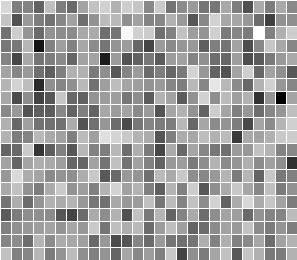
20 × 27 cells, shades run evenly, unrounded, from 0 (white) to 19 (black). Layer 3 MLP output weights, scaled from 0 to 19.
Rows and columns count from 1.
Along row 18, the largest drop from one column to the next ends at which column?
11
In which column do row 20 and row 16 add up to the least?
23
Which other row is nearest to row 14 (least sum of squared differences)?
18
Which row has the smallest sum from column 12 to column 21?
3
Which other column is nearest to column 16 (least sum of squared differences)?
6
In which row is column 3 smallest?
12
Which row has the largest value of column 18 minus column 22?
2
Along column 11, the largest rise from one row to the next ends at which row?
19
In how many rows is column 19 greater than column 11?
13
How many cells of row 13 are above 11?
5
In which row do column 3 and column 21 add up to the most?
16
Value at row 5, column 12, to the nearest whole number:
13
